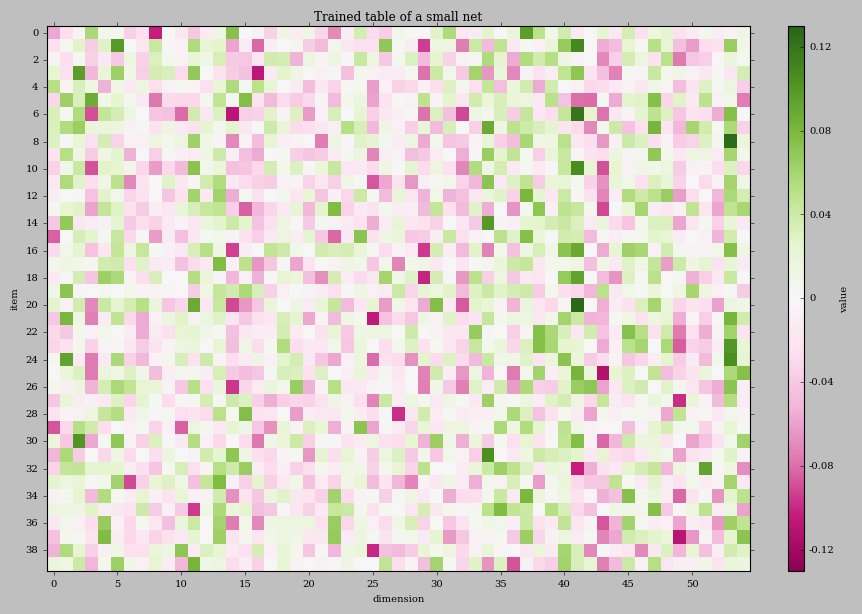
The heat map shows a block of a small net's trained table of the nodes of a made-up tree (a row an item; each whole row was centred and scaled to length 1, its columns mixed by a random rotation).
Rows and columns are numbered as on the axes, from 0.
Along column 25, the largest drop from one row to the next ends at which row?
21
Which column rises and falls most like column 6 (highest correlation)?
33
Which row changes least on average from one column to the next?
19
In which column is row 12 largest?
37
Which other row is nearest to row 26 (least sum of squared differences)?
6
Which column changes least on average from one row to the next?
18
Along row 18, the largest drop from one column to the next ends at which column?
29
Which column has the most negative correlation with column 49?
48
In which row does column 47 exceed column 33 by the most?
7
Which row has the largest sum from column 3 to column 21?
16
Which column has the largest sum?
53
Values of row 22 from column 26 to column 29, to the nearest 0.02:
0.02 0 0.04 0
